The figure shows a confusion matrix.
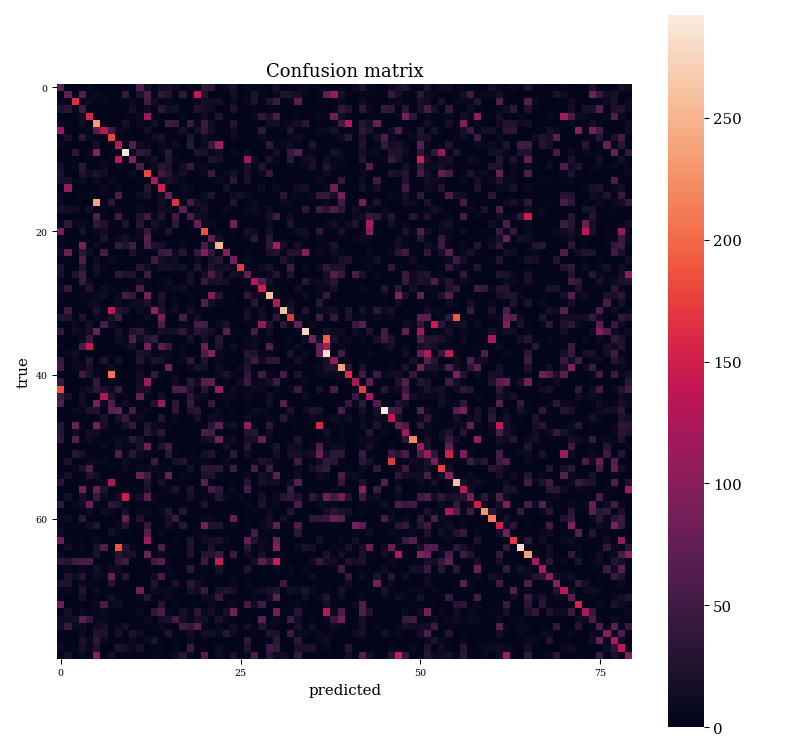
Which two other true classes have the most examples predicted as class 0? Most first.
42, 6
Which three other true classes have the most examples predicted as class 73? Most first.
20, 19, 52
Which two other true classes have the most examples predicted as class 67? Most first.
40, 58
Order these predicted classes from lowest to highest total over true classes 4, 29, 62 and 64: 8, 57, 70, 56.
57, 56, 70, 8
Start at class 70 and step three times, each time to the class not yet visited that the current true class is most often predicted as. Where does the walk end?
6
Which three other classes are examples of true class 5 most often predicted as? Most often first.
40, 56, 44
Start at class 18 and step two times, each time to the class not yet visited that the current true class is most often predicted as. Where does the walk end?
47
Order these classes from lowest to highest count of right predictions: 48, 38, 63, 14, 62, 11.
11, 62, 38, 48, 14, 63
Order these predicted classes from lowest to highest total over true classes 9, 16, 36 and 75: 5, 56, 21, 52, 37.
21, 56, 52, 37, 5
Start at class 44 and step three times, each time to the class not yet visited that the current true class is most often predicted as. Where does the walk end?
19
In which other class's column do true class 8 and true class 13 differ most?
22
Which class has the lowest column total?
25
